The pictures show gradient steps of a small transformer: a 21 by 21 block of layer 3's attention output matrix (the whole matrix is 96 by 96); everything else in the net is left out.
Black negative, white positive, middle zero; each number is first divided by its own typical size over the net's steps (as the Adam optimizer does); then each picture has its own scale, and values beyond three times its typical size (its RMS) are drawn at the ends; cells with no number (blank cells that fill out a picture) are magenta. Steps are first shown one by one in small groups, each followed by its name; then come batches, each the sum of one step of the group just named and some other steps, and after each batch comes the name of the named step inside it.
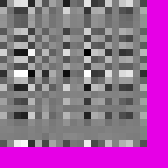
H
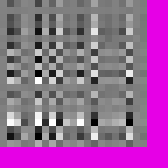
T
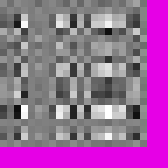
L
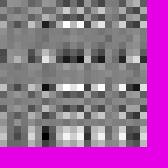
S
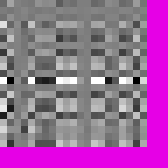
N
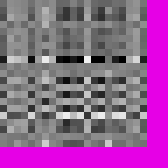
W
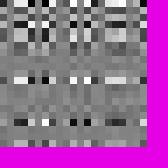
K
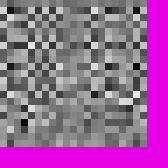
N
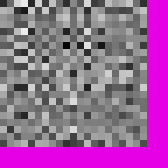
H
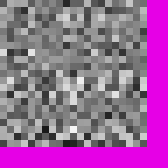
H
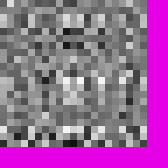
H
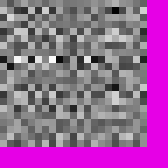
W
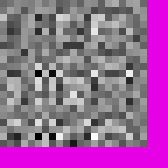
T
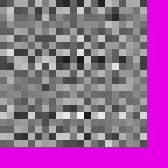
W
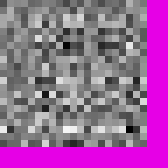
N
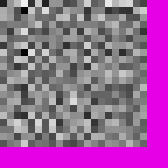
H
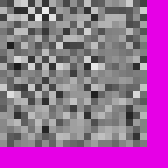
L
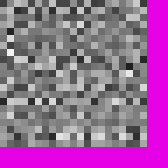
S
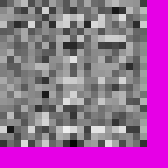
K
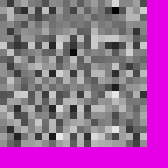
T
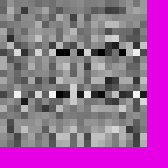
N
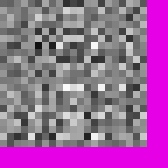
S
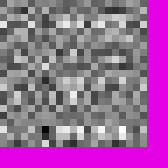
S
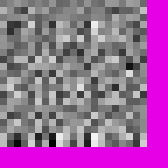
S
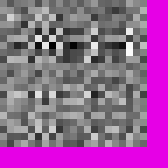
W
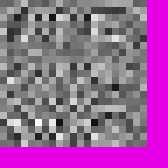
T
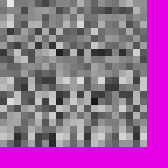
N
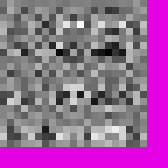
S
